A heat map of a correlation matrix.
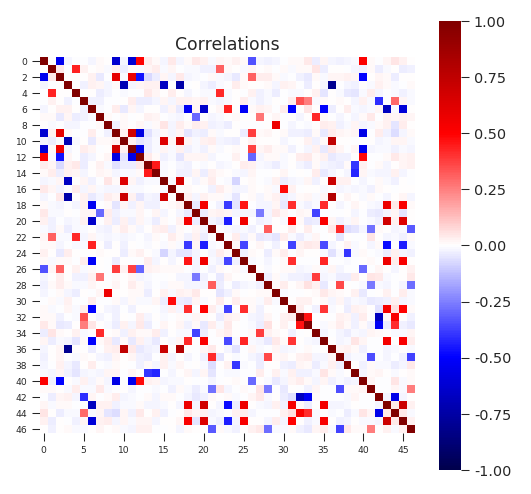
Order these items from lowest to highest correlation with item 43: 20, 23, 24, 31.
23, 24, 31, 20
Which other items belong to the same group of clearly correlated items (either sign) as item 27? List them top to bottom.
7, 19, 34
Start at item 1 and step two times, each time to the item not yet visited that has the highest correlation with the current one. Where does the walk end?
22
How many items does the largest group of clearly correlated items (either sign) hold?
9
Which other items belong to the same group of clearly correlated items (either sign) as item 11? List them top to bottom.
0, 2, 9, 12, 26, 40
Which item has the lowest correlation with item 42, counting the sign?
32
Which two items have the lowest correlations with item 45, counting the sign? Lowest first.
6, 23
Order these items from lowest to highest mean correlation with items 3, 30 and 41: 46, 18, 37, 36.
36, 37, 18, 46
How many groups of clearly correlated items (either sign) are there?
11
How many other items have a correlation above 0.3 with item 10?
3
